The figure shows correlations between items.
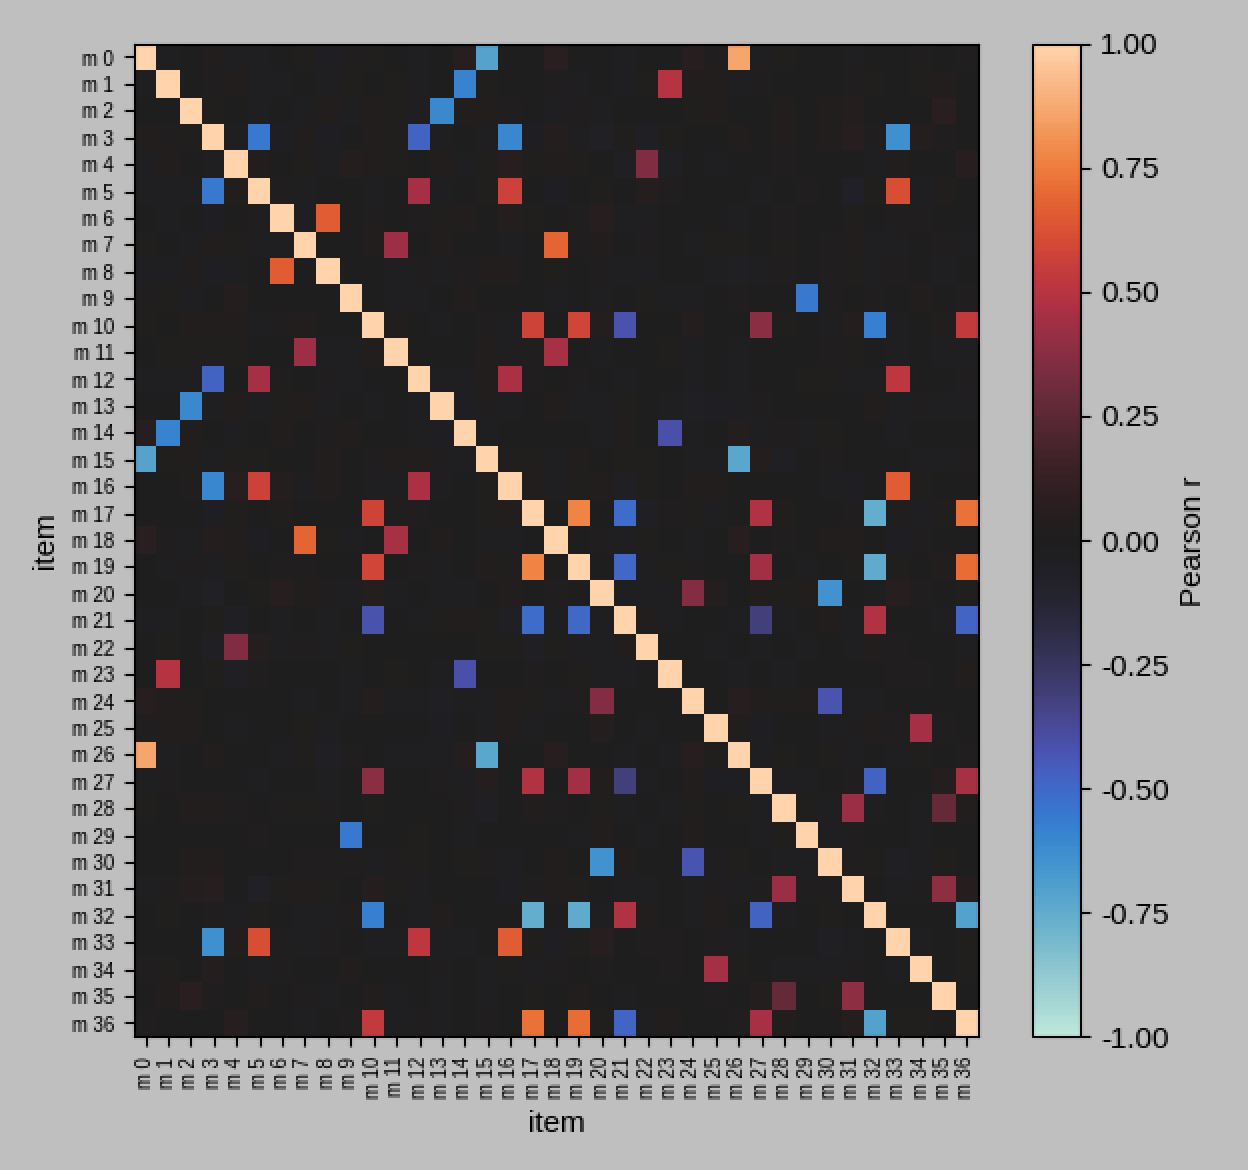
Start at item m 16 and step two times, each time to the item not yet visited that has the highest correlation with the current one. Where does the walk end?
m 5
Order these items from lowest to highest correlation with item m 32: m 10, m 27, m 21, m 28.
m 10, m 27, m 28, m 21
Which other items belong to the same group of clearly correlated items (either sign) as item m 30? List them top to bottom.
m 20, m 24
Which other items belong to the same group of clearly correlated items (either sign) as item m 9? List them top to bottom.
m 29
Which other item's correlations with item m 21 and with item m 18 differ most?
m 7
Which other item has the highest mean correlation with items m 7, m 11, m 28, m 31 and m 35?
m 18
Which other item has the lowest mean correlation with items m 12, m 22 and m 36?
m 32
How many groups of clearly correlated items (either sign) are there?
12
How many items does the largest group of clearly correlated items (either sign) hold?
7
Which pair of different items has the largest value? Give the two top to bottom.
m 0, m 26
